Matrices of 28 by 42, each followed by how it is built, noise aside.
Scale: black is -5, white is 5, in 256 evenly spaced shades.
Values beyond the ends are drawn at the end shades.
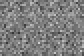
repeating columns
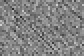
Toeplitz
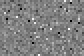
sparse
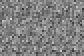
repeating columns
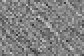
Toeplitz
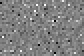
sparse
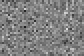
uneven columns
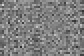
blocks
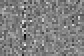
uneven columns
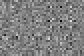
low rank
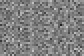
repeating rows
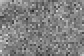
smooth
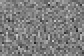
repeating columns
